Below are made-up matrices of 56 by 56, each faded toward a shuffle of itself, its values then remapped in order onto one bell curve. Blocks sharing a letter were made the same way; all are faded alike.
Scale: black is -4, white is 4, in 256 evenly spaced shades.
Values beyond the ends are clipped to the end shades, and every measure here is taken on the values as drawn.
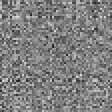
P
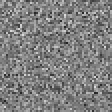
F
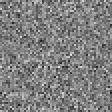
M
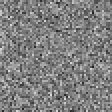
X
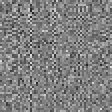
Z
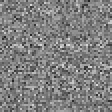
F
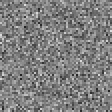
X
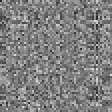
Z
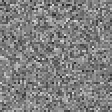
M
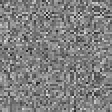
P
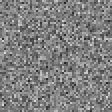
X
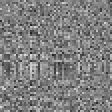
Z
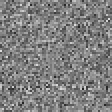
M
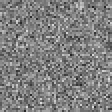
M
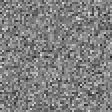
M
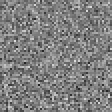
X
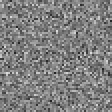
F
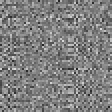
Z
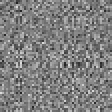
Z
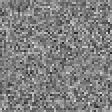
M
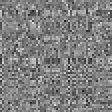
Z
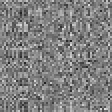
Z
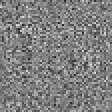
P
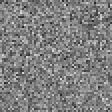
X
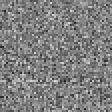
X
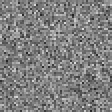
X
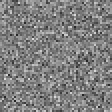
X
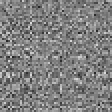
Z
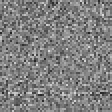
F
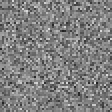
F
